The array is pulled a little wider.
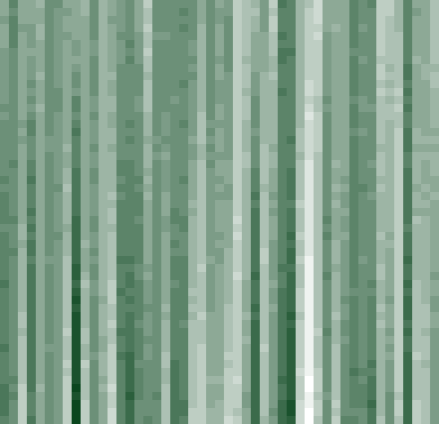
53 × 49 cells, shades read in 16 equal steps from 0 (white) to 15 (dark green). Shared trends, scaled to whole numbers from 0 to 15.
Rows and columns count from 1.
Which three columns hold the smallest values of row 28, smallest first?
35, 27, 45
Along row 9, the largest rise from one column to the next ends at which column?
46
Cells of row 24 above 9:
10
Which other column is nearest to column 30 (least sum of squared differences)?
23
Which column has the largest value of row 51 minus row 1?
9
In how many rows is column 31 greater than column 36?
52
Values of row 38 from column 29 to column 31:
11 5 8
